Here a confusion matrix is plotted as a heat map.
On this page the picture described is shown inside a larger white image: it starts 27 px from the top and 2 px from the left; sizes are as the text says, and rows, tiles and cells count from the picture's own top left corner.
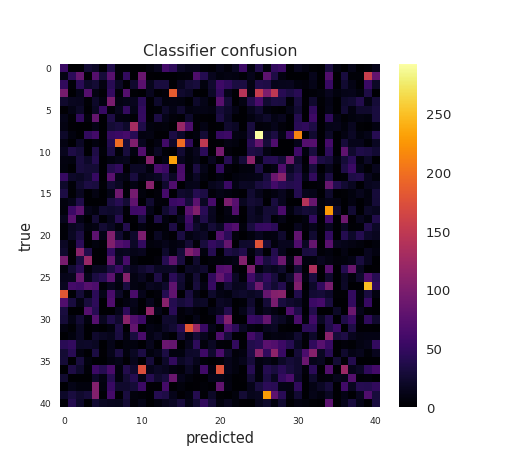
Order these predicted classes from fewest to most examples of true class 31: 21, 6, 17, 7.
6, 7, 21, 17
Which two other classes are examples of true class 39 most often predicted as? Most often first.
26, 4
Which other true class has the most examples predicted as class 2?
22
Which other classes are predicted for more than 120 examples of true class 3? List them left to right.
14, 23, 25, 27
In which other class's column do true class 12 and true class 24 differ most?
32
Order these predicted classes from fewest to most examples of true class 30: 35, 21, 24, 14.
35, 14, 24, 21
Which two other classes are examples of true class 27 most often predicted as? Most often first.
0, 28
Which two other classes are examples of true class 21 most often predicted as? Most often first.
25, 6
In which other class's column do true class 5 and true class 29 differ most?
11
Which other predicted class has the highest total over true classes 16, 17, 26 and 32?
34
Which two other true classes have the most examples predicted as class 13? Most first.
28, 33
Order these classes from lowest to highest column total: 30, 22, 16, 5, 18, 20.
5, 22, 18, 16, 20, 30
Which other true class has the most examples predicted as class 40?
1
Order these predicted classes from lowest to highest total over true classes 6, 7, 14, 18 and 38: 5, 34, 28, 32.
5, 28, 32, 34
